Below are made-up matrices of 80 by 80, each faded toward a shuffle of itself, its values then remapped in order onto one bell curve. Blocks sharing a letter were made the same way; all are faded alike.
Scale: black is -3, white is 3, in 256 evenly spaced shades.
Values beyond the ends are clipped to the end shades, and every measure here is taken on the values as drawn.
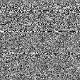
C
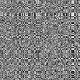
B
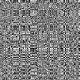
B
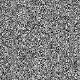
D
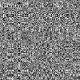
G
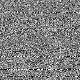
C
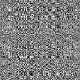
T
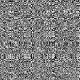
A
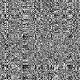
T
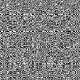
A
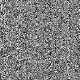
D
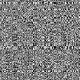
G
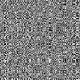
T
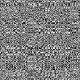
G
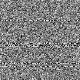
C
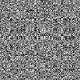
A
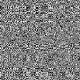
A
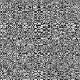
A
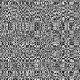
B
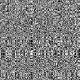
T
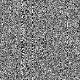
D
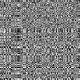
B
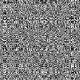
T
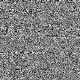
C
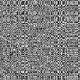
B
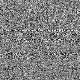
C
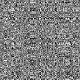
G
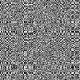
B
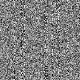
D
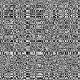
B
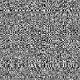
A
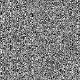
D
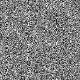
D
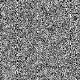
D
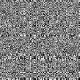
T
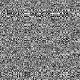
G
